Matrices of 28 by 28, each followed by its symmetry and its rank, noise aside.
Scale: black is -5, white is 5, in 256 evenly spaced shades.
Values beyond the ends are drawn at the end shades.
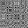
symmetric, rank three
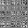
no symmetry, rank two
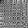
symmetric, rank two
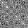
symmetric, rank three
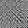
symmetric, rank three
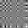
symmetric, rank one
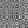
no symmetry, rank two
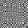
symmetric, rank three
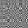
antisymmetric, rank two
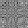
symmetric, rank three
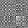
symmetric, rank two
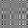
no symmetry, rank one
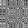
no symmetry, rank two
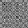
symmetric, rank three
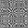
antisymmetric, rank two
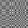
symmetric, rank one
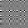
no symmetry, rank one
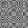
symmetric, rank two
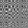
symmetric, rank two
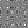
symmetric, rank two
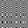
no symmetry, rank one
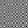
symmetric, rank one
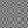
symmetric, rank one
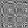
symmetric, rank three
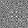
symmetric, rank three
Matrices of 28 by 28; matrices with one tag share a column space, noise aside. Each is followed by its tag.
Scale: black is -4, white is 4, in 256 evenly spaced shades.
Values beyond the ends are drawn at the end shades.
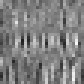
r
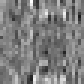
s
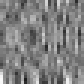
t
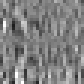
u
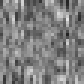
s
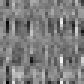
u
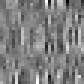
t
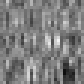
r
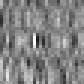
r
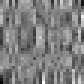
t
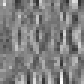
t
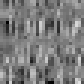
u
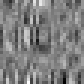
t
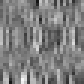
t
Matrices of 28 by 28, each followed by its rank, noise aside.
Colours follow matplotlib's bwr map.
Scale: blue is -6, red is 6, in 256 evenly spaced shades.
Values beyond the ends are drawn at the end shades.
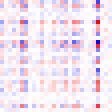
one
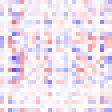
three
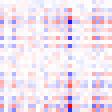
one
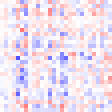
three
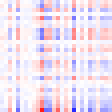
one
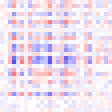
one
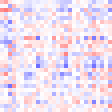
three
